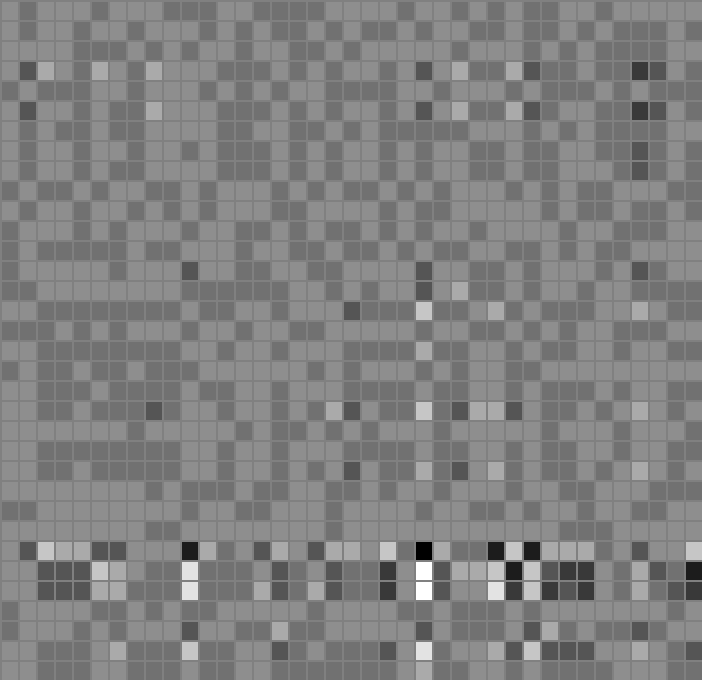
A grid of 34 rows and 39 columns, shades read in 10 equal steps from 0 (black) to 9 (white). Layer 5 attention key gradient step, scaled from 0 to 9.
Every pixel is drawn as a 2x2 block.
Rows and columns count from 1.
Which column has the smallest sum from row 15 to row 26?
20
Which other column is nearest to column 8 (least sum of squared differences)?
13
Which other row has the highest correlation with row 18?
23
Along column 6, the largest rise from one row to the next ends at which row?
29
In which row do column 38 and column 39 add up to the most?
28
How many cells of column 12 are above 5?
1
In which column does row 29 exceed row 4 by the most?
24
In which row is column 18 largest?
30
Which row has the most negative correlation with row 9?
10
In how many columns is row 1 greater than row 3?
9
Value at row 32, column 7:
4
